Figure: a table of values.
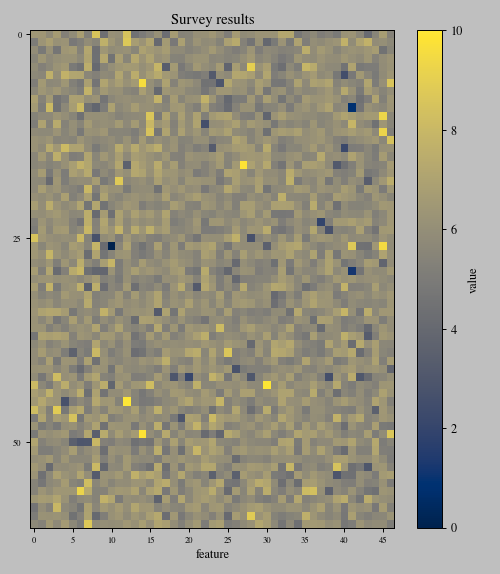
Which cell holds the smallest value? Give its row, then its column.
26, 10
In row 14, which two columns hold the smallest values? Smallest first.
40, 23
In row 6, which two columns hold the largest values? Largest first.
14, 46
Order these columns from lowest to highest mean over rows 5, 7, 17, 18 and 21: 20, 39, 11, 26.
39, 20, 26, 11
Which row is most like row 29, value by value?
9
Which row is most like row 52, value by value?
30
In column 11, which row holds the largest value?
18
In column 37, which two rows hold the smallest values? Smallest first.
23, 36
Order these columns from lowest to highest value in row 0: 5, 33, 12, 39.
39, 5, 33, 12
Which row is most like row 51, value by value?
48
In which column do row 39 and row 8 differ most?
25
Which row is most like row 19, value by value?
7
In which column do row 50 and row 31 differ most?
6
